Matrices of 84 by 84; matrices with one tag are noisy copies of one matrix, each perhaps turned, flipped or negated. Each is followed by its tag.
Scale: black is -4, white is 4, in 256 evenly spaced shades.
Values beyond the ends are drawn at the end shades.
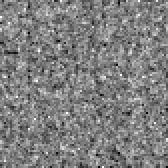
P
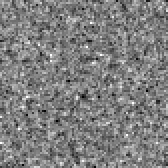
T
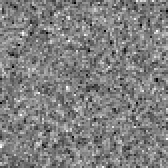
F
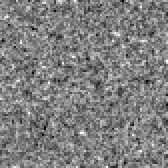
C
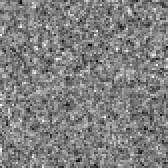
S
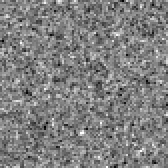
C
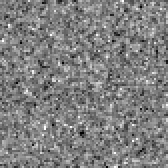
C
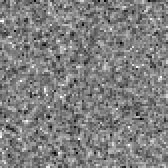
S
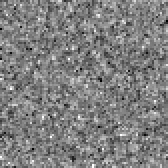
F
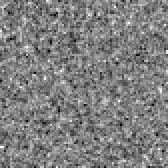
S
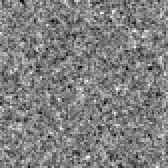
F
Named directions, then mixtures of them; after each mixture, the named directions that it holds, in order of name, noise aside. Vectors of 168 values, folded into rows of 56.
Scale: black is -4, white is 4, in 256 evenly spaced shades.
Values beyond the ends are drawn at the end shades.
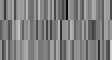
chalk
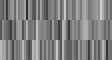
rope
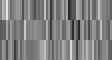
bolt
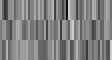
bolt, chalk.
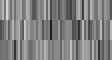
bolt, chalk.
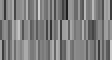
chalk.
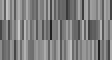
bolt, chalk.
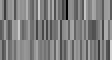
chalk.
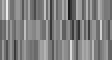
bolt.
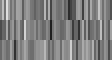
bolt, chalk.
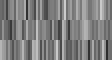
rope.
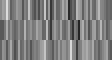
bolt.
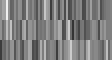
bolt, rope.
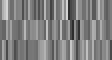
bolt, chalk.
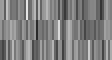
chalk, rope.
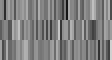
chalk.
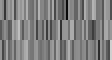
chalk.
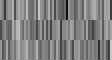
chalk.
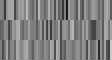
chalk.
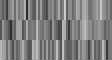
rope.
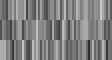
rope.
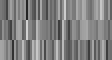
rope.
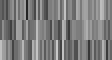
rope.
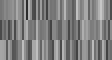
bolt, rope.
